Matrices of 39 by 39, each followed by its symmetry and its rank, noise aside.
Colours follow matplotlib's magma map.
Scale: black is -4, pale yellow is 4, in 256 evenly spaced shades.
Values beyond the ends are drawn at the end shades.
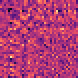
symmetric, rank five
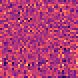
no symmetry, rank five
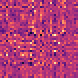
no symmetry, rank three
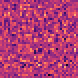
antisymmetric, rank four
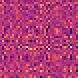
no symmetry, rank three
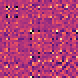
symmetric, rank three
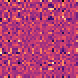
no symmetry, rank three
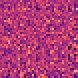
no symmetry, rank five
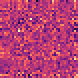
symmetric, rank four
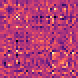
symmetric, rank four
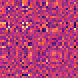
symmetric, rank three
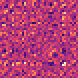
symmetric, rank four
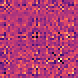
symmetric, rank four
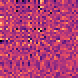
antisymmetric, rank four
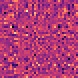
no symmetry, rank five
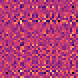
no symmetry, rank three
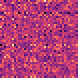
antisymmetric, rank four
